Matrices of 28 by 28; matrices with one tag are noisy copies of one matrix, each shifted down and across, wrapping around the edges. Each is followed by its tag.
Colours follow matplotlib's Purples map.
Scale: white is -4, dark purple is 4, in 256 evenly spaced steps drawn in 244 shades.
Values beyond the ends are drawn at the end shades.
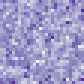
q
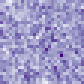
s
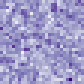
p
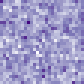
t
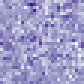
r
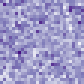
r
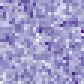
r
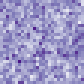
t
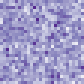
t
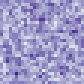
r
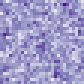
r
